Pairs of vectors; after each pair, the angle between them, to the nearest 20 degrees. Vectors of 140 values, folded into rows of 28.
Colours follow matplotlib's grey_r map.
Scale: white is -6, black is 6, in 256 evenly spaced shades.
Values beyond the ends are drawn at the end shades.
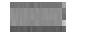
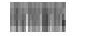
120 degrees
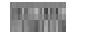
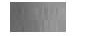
80 degrees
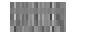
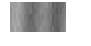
100 degrees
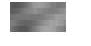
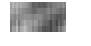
160 degrees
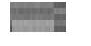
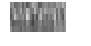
120 degrees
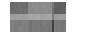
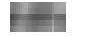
140 degrees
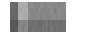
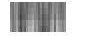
120 degrees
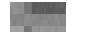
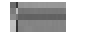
100 degrees
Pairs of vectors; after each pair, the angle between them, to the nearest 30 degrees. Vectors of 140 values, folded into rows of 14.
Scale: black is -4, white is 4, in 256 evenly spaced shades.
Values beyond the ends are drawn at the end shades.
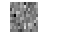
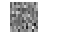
60 degrees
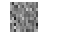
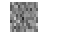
150 degrees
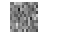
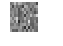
60 degrees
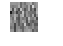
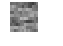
90 degrees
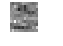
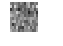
60 degrees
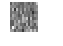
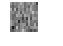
150 degrees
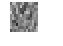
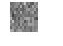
90 degrees
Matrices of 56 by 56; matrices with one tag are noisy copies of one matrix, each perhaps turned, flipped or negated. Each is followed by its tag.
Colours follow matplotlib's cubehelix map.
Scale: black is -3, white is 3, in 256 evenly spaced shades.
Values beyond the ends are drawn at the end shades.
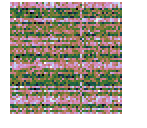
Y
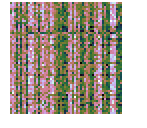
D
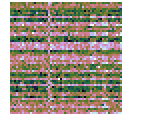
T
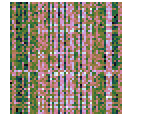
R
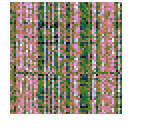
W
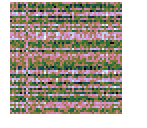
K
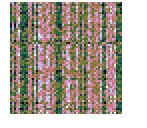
Y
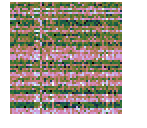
D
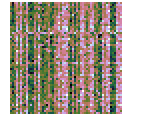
D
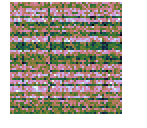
T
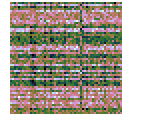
W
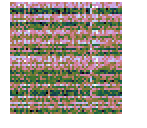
D
